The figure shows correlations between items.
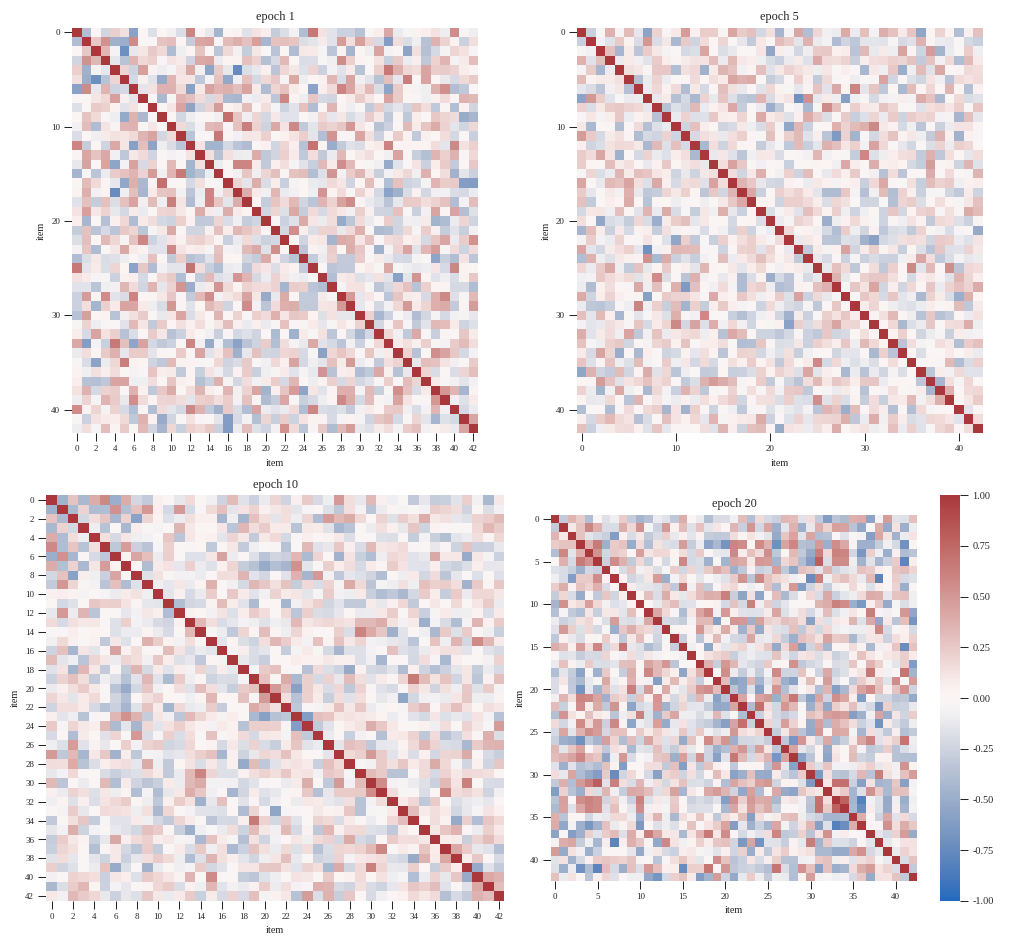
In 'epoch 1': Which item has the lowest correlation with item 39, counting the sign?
20
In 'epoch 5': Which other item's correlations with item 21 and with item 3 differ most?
0
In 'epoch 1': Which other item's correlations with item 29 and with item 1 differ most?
5
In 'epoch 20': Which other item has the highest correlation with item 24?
22
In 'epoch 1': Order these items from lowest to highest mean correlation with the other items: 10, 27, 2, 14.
2, 27, 14, 10
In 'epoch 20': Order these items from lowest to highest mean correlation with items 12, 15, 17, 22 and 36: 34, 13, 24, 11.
34, 13, 11, 24
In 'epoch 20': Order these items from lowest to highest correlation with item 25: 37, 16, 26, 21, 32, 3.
26, 16, 32, 37, 3, 21
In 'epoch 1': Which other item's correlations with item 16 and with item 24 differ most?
38
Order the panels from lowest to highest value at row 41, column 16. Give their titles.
epoch 1, epoch 10, epoch 5, epoch 20
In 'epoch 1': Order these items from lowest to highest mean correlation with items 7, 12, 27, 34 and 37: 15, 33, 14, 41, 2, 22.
14, 2, 41, 22, 15, 33
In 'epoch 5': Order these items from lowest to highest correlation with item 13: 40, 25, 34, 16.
16, 40, 34, 25
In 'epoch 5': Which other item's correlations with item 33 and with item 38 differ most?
30
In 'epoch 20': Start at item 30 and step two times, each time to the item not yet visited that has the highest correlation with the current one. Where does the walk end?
13
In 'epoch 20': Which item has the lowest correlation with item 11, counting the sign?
42
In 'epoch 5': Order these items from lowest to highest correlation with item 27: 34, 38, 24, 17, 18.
17, 34, 38, 24, 18
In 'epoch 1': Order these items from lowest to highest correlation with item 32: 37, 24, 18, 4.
18, 37, 24, 4
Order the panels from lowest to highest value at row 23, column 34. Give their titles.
epoch 5, epoch 10, epoch 1, epoch 20
